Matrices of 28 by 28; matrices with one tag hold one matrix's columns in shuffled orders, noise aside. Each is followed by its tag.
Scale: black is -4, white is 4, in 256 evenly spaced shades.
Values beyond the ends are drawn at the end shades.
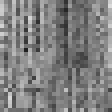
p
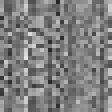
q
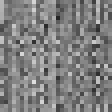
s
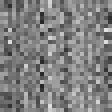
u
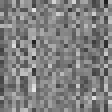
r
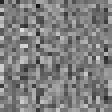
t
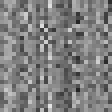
u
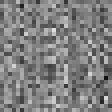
t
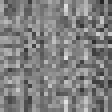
q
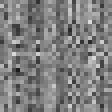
s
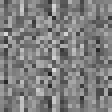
q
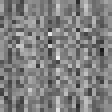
q
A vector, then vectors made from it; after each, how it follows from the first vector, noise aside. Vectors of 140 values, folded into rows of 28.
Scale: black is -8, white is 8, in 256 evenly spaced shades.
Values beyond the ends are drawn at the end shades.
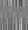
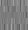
reversed, negated, partly zeroed.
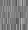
sign-scrambled.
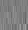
wrapped around, negated, shrunk.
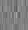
wrapped around, negated, shrunk.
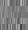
sign-scrambled.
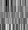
reversed, negated, scaled up.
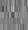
wrapped around.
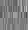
wrapped around.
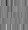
reversed, negated, partly zeroed.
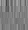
reversed, negated, partly zeroed.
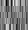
reversed, negated, scaled up.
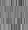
sign-scrambled.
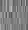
wrapped around.
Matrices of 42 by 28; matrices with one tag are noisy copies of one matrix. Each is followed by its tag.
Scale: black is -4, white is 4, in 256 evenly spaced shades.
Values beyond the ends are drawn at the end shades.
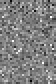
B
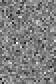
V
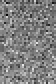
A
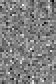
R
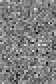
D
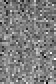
A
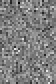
B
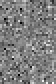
R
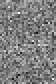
D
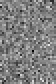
R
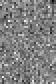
R
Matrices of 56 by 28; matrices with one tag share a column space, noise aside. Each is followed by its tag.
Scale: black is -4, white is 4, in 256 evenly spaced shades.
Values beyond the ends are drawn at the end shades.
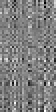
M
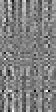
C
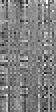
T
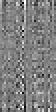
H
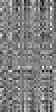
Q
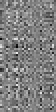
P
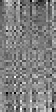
H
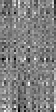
M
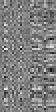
P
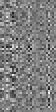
P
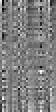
Q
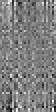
H
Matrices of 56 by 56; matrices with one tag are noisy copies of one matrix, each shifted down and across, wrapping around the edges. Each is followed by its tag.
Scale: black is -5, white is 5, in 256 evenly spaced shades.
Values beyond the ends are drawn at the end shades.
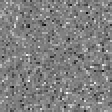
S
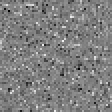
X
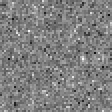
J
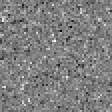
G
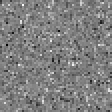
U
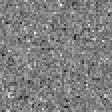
G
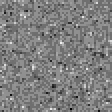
U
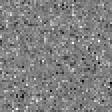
U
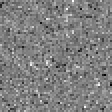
G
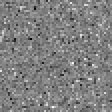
S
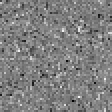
G
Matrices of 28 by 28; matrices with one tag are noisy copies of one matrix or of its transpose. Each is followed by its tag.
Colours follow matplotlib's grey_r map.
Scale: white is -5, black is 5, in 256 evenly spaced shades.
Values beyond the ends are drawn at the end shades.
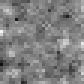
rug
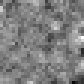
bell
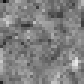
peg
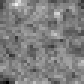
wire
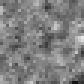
bell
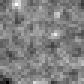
wire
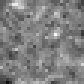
wire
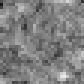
peg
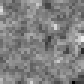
bell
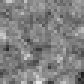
bell
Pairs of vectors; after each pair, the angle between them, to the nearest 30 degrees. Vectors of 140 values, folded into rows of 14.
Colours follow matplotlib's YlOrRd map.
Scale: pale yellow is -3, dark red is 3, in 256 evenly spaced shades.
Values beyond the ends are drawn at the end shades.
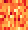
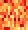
30 degrees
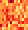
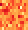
60 degrees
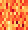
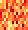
30 degrees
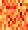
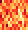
120 degrees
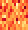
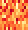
30 degrees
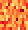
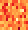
150 degrees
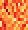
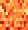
90 degrees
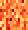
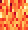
90 degrees
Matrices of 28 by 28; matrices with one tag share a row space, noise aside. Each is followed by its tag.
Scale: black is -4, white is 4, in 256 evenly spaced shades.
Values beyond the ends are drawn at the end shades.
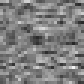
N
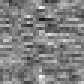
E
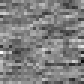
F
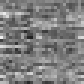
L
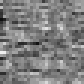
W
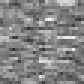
E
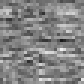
E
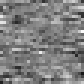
F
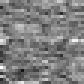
W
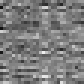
W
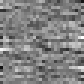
F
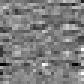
F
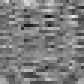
N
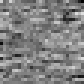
F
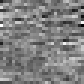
F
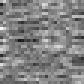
W
